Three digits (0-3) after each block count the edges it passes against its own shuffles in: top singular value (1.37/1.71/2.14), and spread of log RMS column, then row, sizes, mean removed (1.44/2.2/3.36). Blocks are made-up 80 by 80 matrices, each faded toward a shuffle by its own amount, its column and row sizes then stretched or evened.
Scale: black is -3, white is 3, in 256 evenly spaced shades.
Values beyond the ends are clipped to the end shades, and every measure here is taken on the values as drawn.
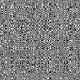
3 2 2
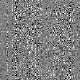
1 3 1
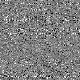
2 0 2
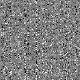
1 2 0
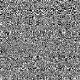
2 1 2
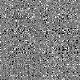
1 2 2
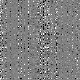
2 3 1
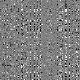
3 3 2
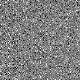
0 2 0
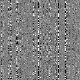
3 3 0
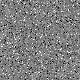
0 0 0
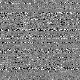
0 0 3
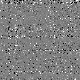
1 1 2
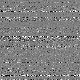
2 0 3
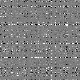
1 2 3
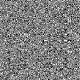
2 0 1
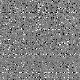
1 1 2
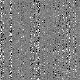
1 3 0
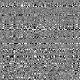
3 1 3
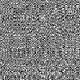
3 0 1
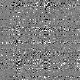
2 2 3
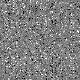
1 1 0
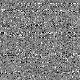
2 0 2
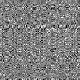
3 0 2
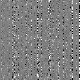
3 3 0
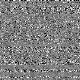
0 0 3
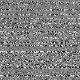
1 0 3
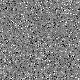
0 0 1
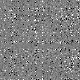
0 2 2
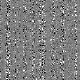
0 3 1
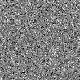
2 0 0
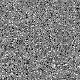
1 1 0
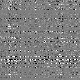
1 2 3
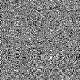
3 1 1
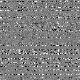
0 1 3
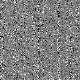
0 2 0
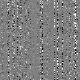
1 3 0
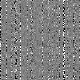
2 3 1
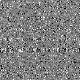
2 1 2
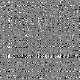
2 2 3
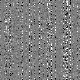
1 3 0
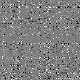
1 2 3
